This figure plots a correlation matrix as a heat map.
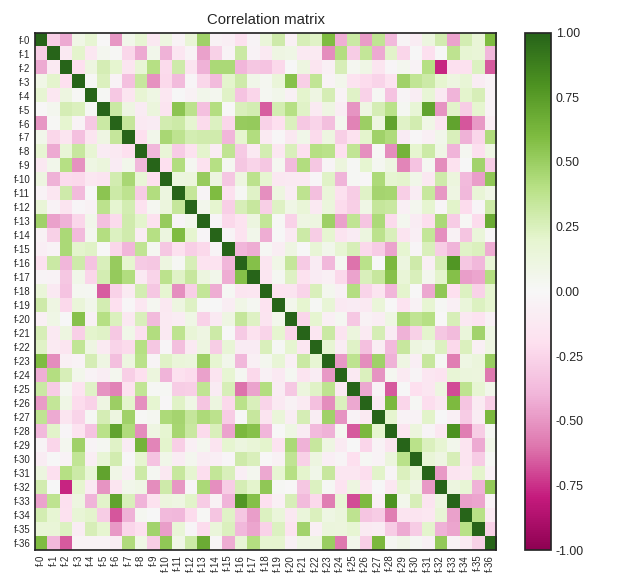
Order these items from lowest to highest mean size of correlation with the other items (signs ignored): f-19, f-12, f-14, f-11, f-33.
f-19, f-12, f-14, f-11, f-33
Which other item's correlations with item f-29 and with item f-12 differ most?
f-8
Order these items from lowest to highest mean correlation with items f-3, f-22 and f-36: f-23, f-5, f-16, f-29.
f-5, f-16, f-23, f-29
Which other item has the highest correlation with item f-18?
f-32
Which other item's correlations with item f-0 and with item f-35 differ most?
f-36
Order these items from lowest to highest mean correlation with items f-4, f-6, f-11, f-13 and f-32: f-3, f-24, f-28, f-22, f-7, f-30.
f-24, f-3, f-22, f-30, f-28, f-7
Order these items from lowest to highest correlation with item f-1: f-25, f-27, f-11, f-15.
f-27, f-25, f-11, f-15
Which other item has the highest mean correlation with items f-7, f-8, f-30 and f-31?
f-29
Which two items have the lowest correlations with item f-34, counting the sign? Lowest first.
f-6, f-28
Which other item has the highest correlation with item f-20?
f-3
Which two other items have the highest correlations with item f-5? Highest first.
f-31, f-11
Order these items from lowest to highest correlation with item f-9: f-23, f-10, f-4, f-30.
f-30, f-10, f-23, f-4
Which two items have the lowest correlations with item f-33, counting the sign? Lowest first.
f-25, f-23
